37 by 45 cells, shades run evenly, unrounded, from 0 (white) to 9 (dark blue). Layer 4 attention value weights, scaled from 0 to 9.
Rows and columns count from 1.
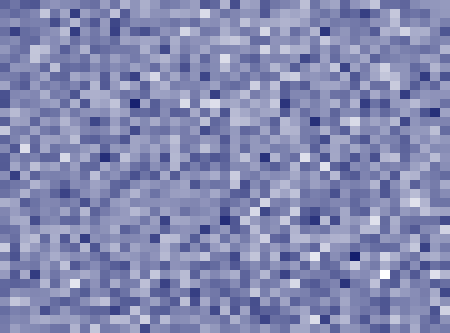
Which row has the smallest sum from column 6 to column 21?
36
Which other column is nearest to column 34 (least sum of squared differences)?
6
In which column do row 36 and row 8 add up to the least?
32
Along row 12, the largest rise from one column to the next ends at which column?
29
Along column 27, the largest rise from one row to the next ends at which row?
24
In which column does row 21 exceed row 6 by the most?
27
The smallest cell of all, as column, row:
39, 31
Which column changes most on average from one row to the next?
21
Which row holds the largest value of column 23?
25
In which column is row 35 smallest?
45
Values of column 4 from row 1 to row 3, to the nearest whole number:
7 5 5
